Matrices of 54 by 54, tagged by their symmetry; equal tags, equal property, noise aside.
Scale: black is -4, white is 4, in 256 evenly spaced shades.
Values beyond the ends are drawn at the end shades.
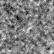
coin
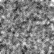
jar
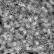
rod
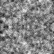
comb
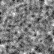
coin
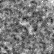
rod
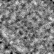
rod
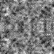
comb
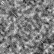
coin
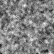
jar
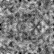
comb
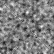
rod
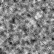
rod
